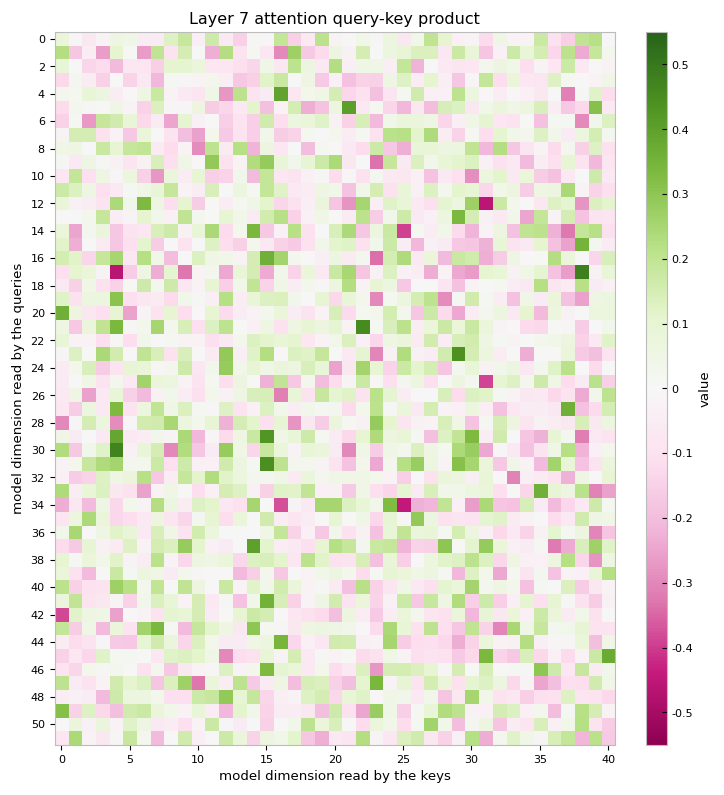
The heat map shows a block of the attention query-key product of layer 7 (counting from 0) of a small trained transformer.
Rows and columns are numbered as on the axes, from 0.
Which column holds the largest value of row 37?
14
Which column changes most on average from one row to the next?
4
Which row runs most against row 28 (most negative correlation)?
19
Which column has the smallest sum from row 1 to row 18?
12
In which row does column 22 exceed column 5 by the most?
21
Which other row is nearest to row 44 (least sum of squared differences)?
18
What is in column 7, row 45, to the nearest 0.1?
-0.1
